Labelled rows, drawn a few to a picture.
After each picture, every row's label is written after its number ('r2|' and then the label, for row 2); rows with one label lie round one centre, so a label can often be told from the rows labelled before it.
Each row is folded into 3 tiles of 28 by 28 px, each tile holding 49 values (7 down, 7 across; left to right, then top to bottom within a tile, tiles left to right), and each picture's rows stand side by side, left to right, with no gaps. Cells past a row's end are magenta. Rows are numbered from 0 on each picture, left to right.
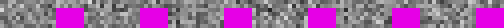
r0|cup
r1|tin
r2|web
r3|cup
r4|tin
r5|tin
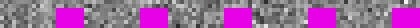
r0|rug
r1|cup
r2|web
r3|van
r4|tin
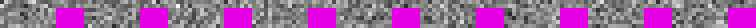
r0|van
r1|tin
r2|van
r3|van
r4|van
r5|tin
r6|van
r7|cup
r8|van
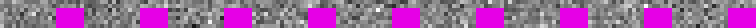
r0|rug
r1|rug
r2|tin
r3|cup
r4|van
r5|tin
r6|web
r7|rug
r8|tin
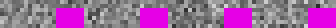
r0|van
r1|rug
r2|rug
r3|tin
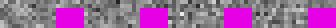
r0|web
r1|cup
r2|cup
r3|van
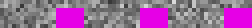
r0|web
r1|cup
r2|web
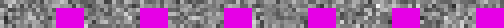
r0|cup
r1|rug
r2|tin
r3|rug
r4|rug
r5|cup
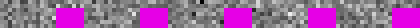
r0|rug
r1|tin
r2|rug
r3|web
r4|web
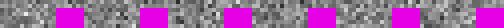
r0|web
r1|rug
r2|tin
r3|van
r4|van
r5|web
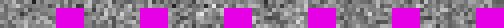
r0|cup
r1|web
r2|rug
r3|van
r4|rug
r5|tin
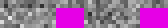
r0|cup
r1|van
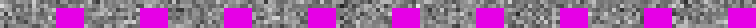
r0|van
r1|web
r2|tin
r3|tin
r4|rug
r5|rug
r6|web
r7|tin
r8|van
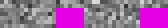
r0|van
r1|cup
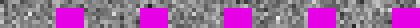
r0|cup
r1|rug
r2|web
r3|cup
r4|rug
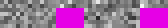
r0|tin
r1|cup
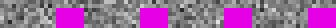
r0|cup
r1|web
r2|web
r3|web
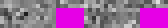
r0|van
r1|van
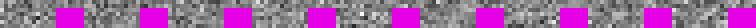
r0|cup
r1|van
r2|cup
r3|tin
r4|web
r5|rug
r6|web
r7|cup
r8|cup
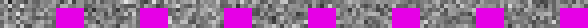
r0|tin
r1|tin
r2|van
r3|van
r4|cup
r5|rug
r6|web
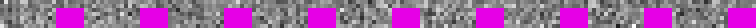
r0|web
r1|cup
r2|tin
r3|tin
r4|rug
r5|web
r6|van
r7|van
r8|rug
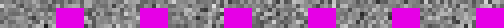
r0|web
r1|van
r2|web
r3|rug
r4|van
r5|web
